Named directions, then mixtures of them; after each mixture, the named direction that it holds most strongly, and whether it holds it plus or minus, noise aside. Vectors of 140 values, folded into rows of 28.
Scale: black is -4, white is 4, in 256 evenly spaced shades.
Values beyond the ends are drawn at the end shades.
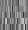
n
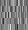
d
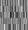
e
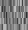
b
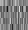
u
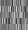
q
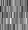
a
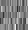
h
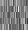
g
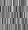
q, minus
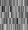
b, plus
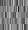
g, minus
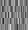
d, plus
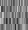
h, minus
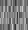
u, minus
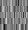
b, minus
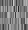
g, minus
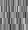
g, plus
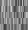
b, minus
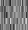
a, plus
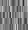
d, minus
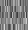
e, plus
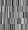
n, plus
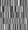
e, plus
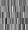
n, minus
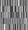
e, plus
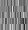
n, minus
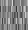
q, minus
